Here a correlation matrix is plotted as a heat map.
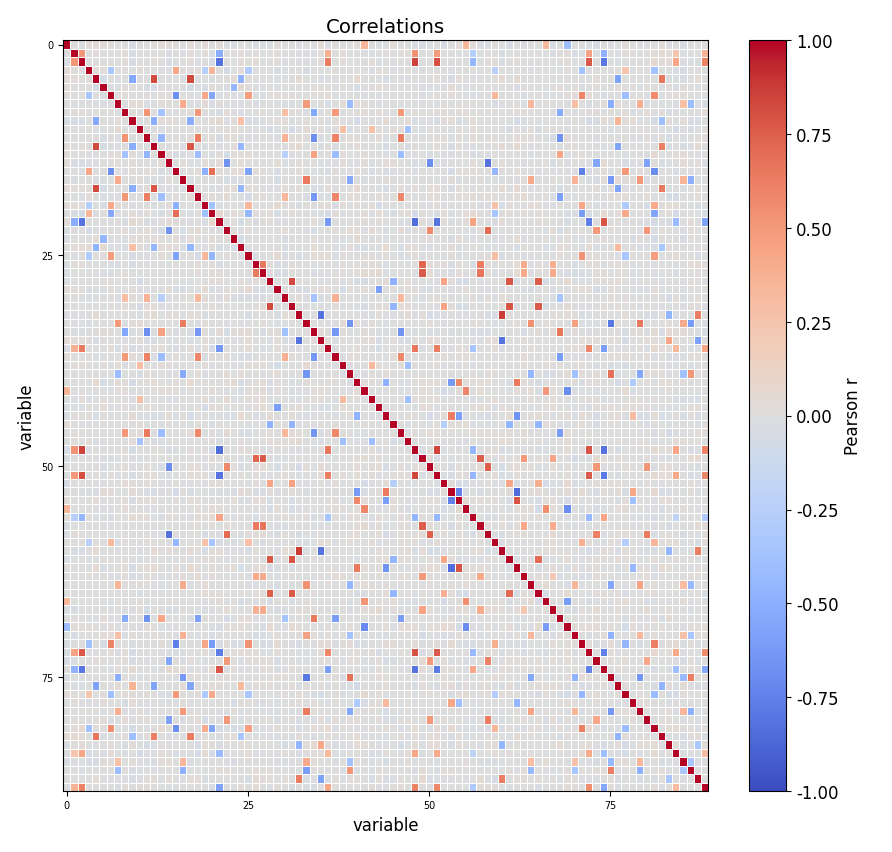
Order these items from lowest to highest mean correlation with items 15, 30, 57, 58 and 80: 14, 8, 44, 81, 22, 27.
14, 81, 44, 8, 27, 22
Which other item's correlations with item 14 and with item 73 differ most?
58
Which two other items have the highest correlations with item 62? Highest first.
54, 40
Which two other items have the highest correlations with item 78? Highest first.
53, 44
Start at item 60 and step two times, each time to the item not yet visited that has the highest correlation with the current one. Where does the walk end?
87
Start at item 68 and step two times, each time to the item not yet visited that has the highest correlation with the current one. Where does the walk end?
13
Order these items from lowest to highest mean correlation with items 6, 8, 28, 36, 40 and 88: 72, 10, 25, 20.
20, 10, 25, 72
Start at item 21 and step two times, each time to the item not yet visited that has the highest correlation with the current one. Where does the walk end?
56
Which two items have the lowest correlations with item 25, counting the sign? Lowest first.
15, 20
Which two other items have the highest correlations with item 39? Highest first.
75, 86
